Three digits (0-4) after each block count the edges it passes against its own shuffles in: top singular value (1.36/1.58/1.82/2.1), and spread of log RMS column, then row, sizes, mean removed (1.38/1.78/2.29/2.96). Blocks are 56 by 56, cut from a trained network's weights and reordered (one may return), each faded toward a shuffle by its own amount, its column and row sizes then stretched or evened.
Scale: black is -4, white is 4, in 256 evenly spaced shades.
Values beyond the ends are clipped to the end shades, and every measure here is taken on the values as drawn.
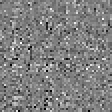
2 2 2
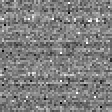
2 0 1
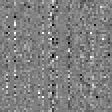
1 3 1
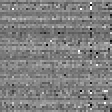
3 1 2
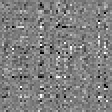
4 3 2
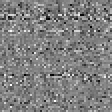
3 0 3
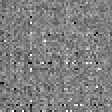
1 1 2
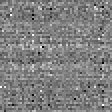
2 2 1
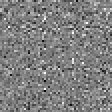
3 2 1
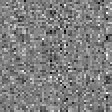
3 2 0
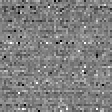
1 1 2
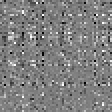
3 3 3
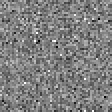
0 0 0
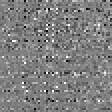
1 2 4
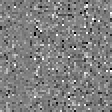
0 3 0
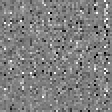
1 3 1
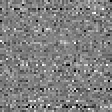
0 0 4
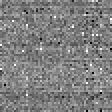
1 2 0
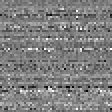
3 0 4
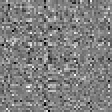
4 2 1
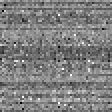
4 1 0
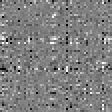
3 3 3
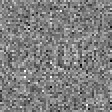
2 1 0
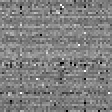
2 1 2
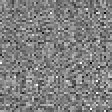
3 0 1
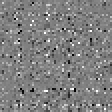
0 2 3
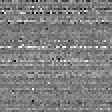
4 0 3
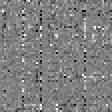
2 3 2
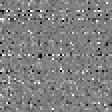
2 2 3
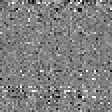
3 1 3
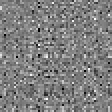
4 3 1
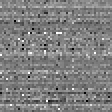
3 1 3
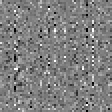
3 3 0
